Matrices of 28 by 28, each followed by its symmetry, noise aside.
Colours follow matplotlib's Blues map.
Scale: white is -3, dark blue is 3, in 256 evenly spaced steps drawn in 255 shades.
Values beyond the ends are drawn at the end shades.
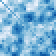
symmetric.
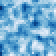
no symmetry.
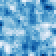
antisymmetric.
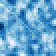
no symmetry.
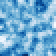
antisymmetric.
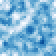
symmetric.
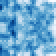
mirrored top to bottom.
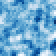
antisymmetric.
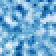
antisymmetric.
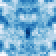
mirrored left to right.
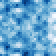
mirrored top to bottom.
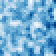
no symmetry.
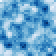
symmetric.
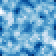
same after a half turn.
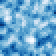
no symmetry.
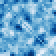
symmetric.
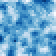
no symmetry.
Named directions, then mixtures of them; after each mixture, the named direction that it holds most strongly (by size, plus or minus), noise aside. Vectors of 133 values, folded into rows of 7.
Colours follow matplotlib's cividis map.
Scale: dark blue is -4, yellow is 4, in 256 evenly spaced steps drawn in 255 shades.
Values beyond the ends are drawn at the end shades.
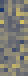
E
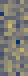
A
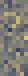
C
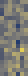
A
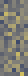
C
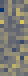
E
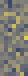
C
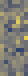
C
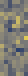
C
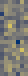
A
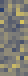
E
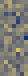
C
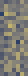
A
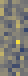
A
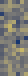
A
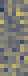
E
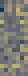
E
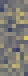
E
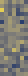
E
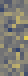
C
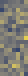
E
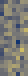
A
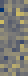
E
